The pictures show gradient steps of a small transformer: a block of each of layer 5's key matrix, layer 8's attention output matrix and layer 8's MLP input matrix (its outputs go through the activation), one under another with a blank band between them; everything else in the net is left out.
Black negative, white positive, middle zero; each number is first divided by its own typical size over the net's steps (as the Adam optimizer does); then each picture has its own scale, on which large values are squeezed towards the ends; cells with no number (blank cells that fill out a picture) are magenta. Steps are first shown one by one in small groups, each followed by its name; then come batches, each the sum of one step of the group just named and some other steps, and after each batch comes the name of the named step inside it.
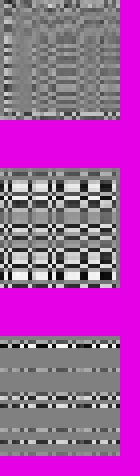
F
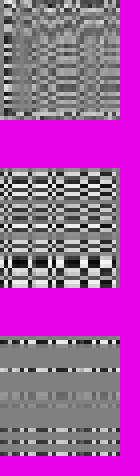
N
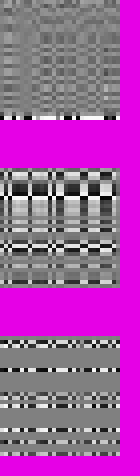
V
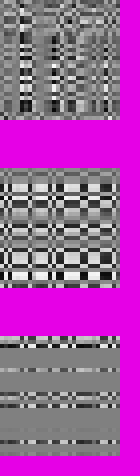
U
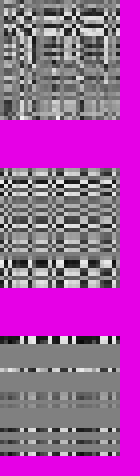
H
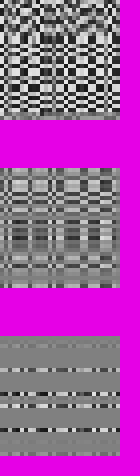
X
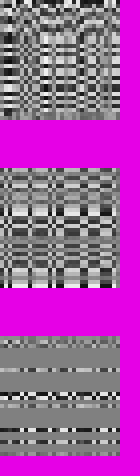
N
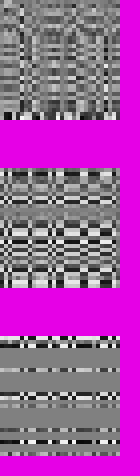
U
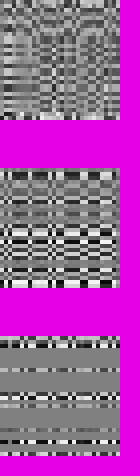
F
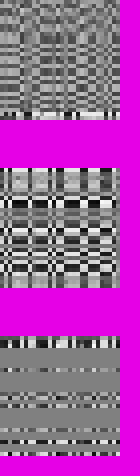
F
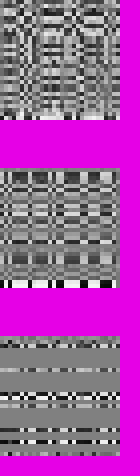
H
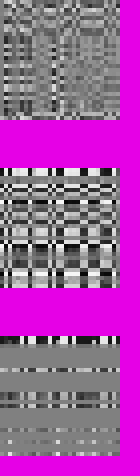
N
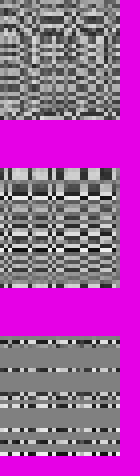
V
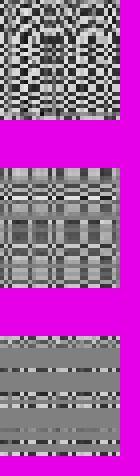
X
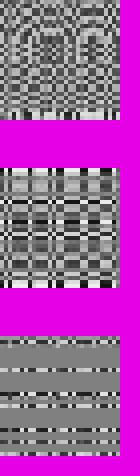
X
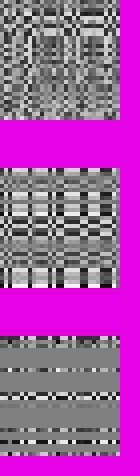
H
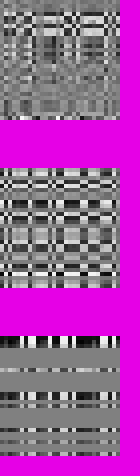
H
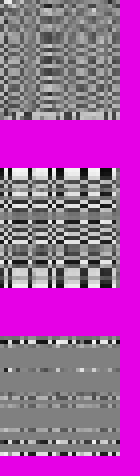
N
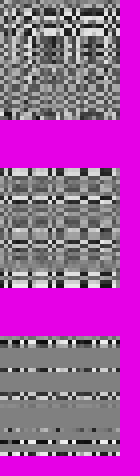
H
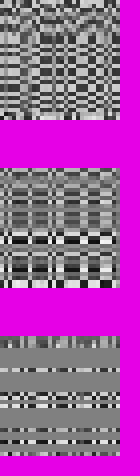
X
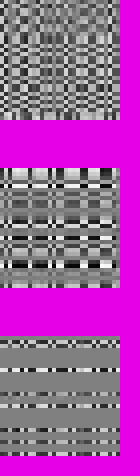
X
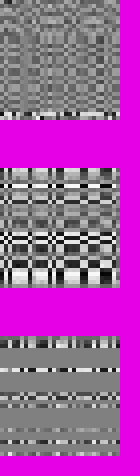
F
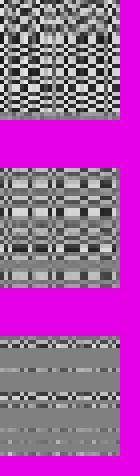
F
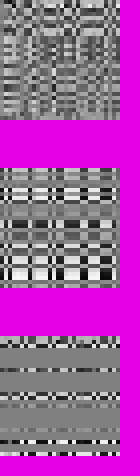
F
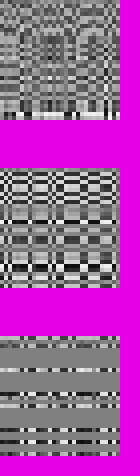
U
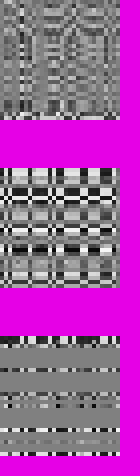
V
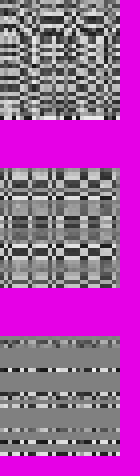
V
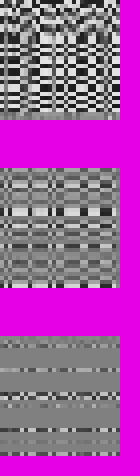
N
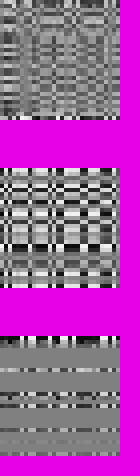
H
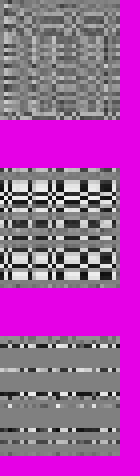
F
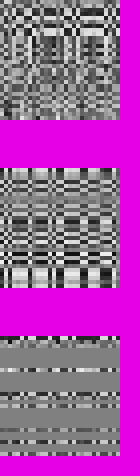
H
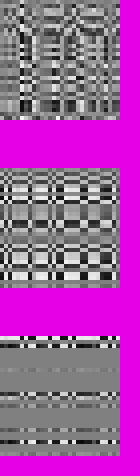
U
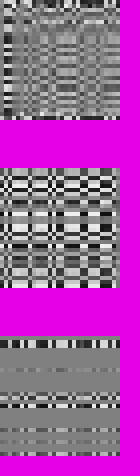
N
